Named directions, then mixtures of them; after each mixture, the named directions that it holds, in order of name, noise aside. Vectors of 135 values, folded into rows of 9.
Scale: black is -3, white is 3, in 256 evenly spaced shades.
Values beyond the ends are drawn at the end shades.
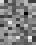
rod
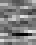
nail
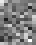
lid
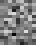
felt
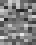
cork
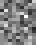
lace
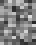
cork, felt.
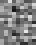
cork, felt, nail.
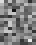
felt, lid, rod.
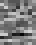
cork, felt, nail.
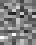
cork, felt, lid.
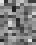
felt, lid, rod.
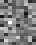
rod.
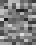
cork.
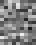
cork.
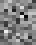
felt, lace, lid.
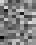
cork, lace, lid.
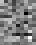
nail, rod.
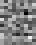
cork, nail, rod.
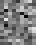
cork, lace.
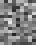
felt, rod.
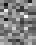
cork, lace.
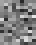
cork, lid, nail.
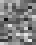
cork, lid.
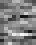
nail.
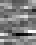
nail.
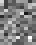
lace, rod.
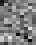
lid.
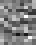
cork, lace, nail.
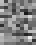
cork, nail, rod.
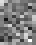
lid.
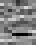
nail.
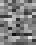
felt, nail, rod.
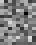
rod.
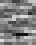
nail.
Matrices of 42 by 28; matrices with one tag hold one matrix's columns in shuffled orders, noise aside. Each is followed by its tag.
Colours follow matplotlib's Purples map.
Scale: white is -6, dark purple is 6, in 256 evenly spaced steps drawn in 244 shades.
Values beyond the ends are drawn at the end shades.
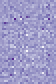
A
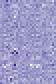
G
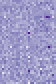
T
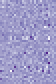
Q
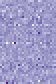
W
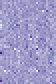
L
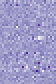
Q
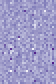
L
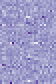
W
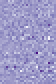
Q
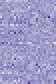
W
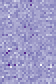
G
